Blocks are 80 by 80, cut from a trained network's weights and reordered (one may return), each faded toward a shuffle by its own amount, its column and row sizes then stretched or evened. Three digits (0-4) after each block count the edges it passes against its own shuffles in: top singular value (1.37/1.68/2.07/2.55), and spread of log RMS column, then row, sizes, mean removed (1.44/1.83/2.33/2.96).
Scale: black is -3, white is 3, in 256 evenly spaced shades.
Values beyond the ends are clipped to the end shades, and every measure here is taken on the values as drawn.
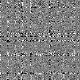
2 4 4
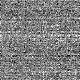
2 3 0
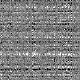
4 4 3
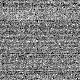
2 0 1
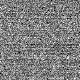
1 1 1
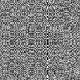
4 2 0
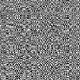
4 3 4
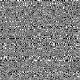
3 1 4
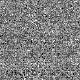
0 2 1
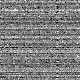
4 1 2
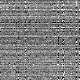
4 4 2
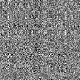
3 2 2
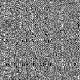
3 2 0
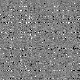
1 2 3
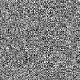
3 2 2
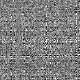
2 4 2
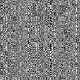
3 4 0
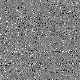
0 1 2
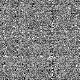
0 3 1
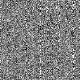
1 4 1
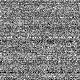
2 1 2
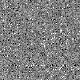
1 2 1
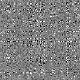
2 3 3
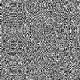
3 1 0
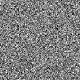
2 0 1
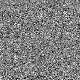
2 0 2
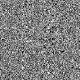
1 2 2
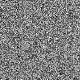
0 1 2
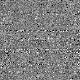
0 2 3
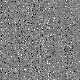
0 2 1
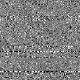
3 2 4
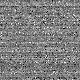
2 1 2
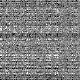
4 4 2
